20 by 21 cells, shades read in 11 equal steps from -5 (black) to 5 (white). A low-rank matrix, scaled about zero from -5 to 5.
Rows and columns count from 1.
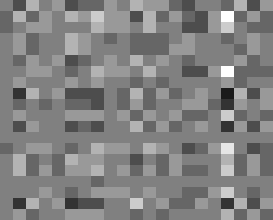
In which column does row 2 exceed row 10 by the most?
18
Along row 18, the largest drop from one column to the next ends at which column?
19
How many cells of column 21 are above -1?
12
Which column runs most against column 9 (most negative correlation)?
15
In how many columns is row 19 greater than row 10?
9
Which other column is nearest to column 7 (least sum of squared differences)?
14
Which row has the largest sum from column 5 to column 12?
2
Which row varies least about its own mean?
13
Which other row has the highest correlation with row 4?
5
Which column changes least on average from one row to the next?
1
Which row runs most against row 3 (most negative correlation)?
10
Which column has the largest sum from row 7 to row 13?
3
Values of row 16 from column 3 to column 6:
-1 1 -1 1
